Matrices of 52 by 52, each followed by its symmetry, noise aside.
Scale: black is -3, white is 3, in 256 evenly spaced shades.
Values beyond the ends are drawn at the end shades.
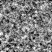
no symmetry.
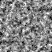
same after a half turn.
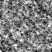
symmetric across the other diagonal.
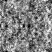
mirrored top to bottom.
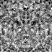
mirrored left to right.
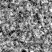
no symmetry.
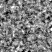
antisymmetric.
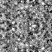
mirrored top to bottom.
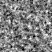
antisymmetric.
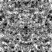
mirrored left to right.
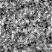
same after a half turn.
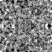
mirrored top to bottom.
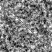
same after a half turn.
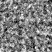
antisymmetric.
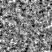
antisymmetric.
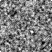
symmetric.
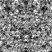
mirrored left to right.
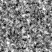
same after a half turn.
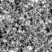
antisymmetric.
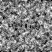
same after a half turn.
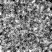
antisymmetric.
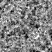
symmetric.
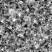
symmetric.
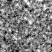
no symmetry.
